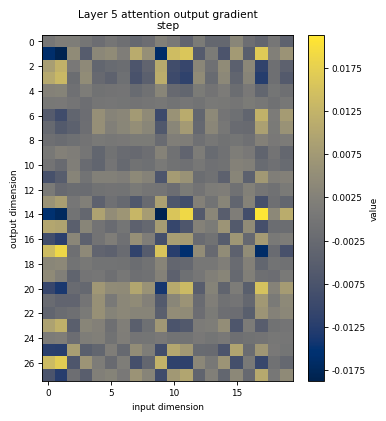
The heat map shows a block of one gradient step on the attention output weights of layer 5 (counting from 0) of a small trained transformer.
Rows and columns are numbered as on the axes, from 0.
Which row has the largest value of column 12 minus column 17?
17
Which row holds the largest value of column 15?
25
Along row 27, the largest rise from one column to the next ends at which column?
10
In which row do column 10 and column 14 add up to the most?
14
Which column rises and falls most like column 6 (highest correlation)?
4
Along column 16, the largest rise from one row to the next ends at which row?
15
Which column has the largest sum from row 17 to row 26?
1
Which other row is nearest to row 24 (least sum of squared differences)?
5
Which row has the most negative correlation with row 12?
0
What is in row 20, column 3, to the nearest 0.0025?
-0.0025
